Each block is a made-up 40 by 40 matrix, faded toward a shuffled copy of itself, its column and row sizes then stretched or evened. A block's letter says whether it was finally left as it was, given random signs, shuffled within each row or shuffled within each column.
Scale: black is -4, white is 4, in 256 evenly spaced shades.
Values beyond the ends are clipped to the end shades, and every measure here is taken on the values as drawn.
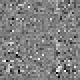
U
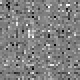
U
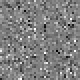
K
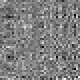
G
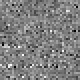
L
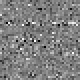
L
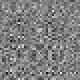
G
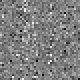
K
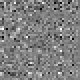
G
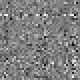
U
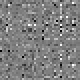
G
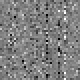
K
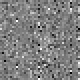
K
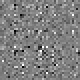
G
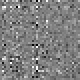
U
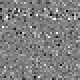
L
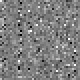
K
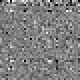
U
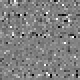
L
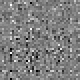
U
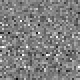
L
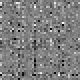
U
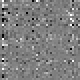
G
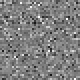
L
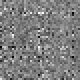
U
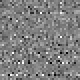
L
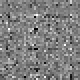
U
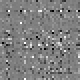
U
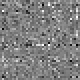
U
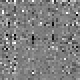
U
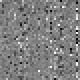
K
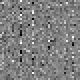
K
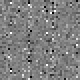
K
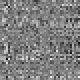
G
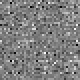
L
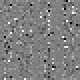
K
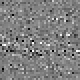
L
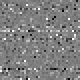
L
